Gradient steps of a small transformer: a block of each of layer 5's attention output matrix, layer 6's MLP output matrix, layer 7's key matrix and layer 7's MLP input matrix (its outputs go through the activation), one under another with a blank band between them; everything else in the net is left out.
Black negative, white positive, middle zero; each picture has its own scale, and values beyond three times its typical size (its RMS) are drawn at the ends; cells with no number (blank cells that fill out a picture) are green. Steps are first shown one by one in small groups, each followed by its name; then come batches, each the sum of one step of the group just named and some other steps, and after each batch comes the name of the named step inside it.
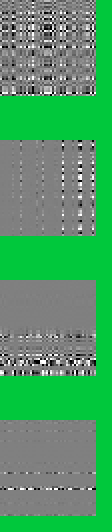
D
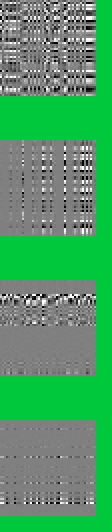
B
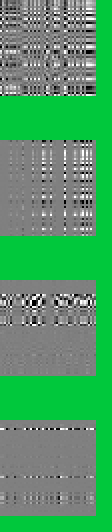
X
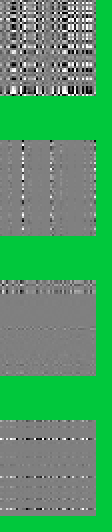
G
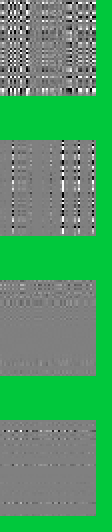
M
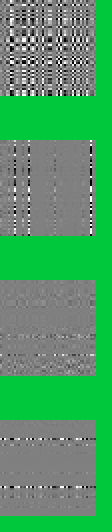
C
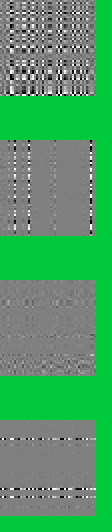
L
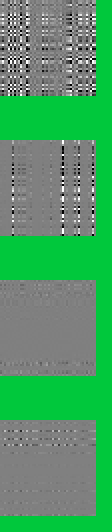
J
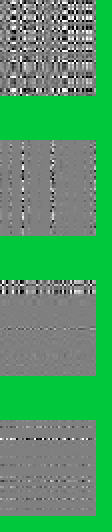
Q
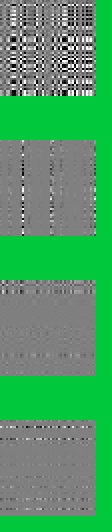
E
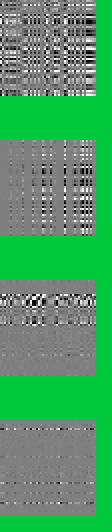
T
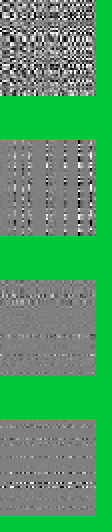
E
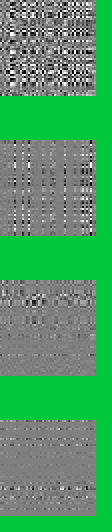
T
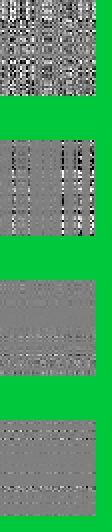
C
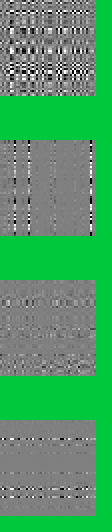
L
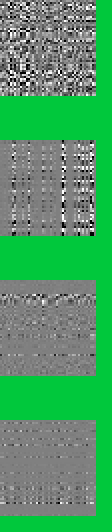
B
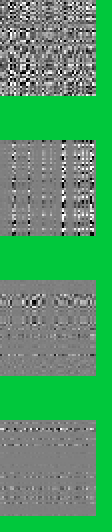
X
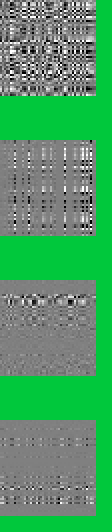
B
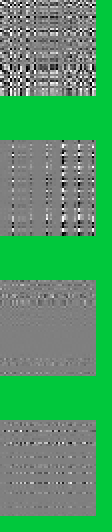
M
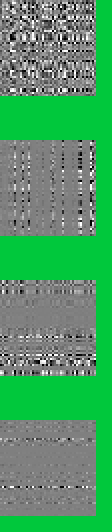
Q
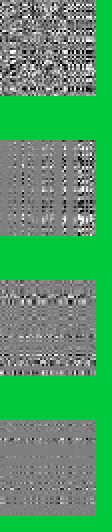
B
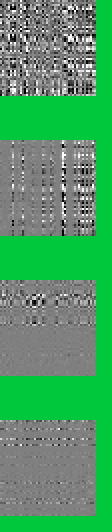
T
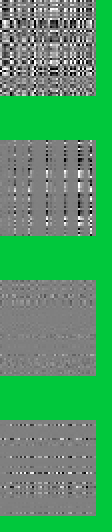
C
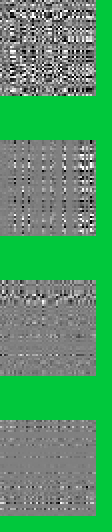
B
